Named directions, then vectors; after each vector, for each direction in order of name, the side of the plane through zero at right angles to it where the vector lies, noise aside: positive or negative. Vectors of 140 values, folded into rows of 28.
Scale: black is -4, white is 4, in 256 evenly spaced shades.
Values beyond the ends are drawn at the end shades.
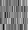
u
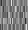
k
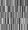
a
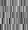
negative, positive, negative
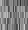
positive, negative, negative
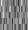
negative, negative, positive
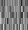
positive, positive, negative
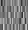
positive, positive, negative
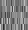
positive, negative, positive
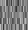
positive, negative, positive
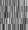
negative, positive, positive
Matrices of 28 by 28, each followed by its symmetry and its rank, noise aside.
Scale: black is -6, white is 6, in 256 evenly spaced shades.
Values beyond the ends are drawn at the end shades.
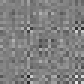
symmetric, rank two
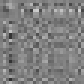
antisymmetric, rank two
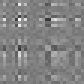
symmetric, rank one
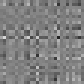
no symmetry, rank two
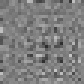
symmetric, rank three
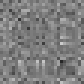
symmetric, rank three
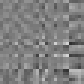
no symmetry, rank two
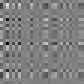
no symmetry, rank one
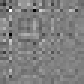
symmetric, rank two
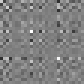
symmetric, rank two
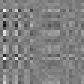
no symmetry, rank one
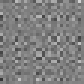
antisymmetric, rank two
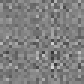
no symmetry, rank three
